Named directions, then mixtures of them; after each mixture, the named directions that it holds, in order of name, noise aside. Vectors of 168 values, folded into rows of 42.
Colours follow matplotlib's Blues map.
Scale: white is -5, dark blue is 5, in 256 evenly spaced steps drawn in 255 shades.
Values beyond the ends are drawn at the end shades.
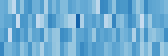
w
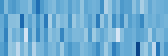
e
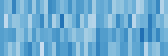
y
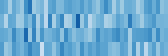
e, w, y.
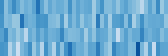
e, y.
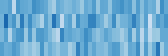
e, w, y.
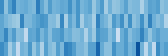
e, y.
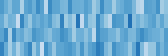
e, w, y.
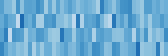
e, w.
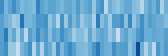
e, y.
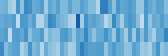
w.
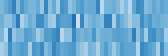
e, w.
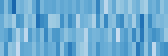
e, w, y.
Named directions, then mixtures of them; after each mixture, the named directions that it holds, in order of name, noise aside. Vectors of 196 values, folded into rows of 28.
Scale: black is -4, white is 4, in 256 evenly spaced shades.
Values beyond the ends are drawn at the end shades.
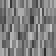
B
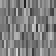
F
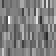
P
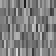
F.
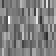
P.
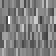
F, P.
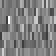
F, P.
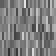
F, P.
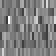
F, P.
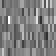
P.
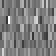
F, P.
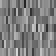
F.
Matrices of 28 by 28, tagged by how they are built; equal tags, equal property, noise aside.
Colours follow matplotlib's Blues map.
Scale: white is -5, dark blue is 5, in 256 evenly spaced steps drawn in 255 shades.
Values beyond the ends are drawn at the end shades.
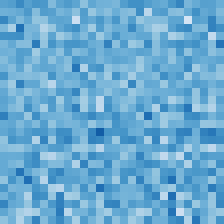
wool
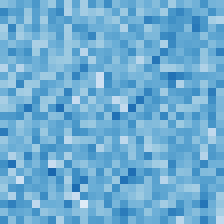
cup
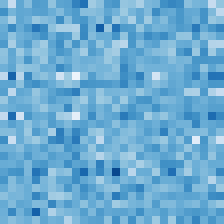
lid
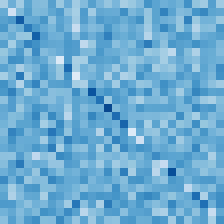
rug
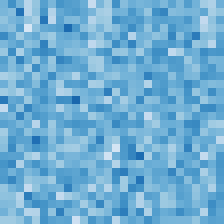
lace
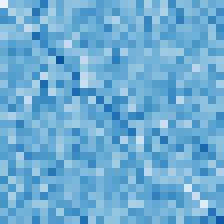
rug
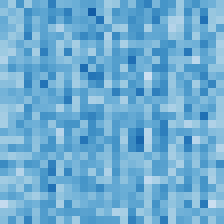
lace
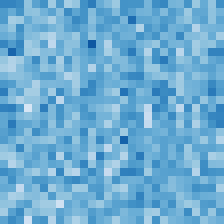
lace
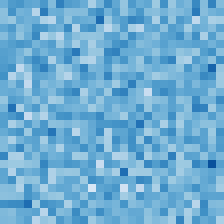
cup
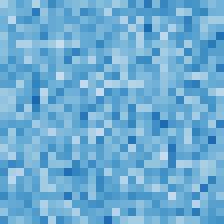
cup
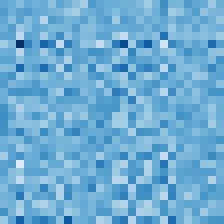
lid
